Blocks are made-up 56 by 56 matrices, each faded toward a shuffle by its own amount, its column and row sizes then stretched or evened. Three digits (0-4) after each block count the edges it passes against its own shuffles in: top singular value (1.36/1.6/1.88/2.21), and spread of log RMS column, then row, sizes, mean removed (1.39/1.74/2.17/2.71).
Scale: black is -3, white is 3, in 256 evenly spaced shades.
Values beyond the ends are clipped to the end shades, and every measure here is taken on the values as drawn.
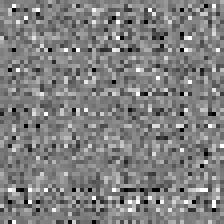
2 1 4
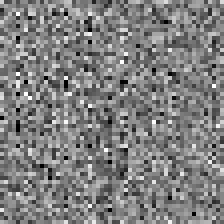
3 3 0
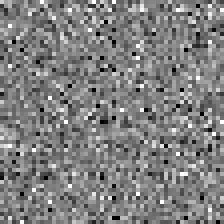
1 1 1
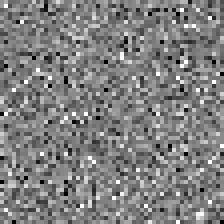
0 0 0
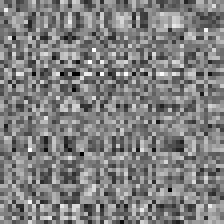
4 1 3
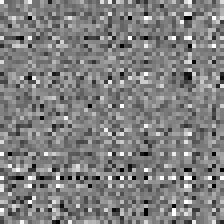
4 3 4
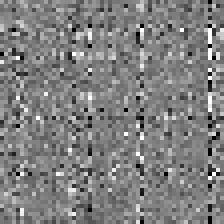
3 4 2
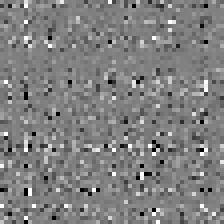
1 2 4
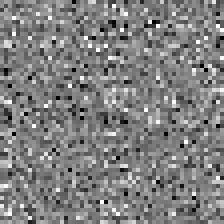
2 1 0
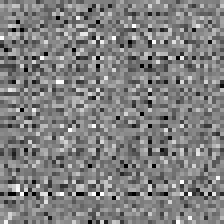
4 1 3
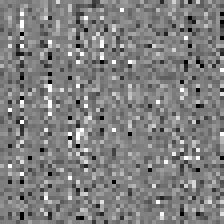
1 4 0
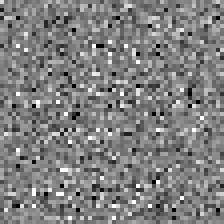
0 1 2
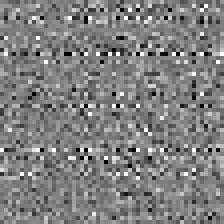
3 1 4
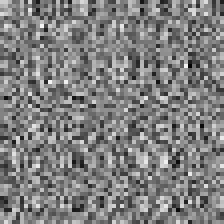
4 2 3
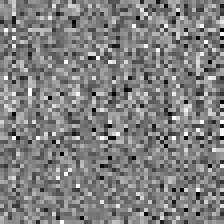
3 2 1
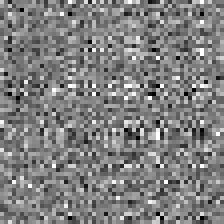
4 2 3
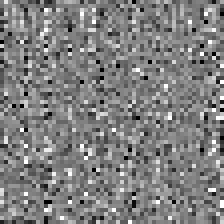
3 3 1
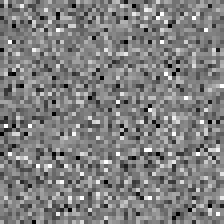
0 0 2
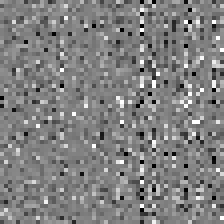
3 4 0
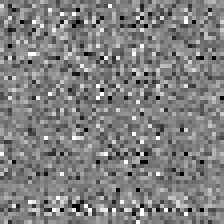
0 1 3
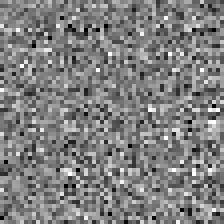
2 1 1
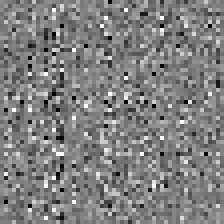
0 4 1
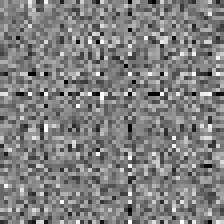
4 3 3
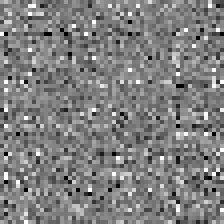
1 2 2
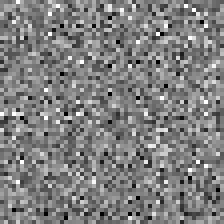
0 1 1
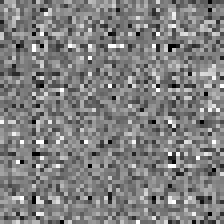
3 3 3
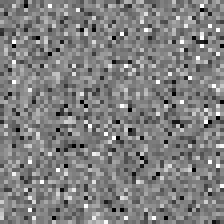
0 0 0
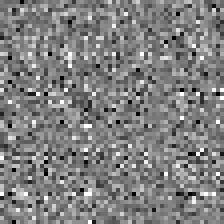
2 2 2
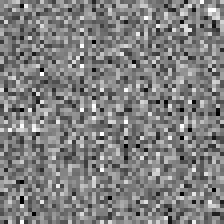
1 3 0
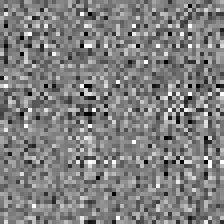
3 3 3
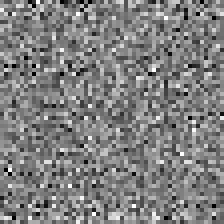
0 0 3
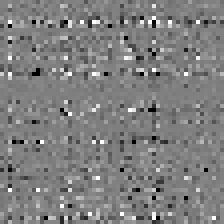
1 3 4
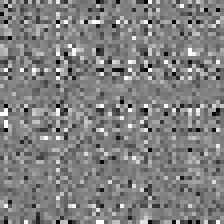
4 3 4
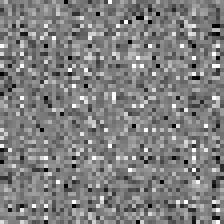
3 2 2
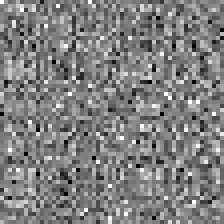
4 0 0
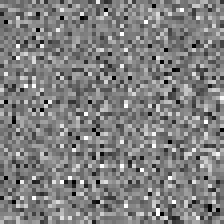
1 1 0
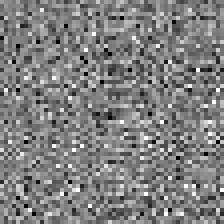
4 0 1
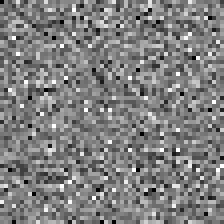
2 0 0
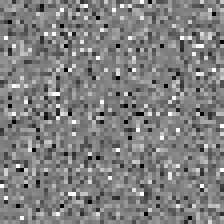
1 0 0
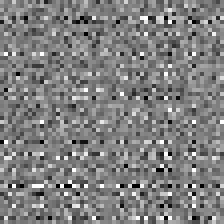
4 2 4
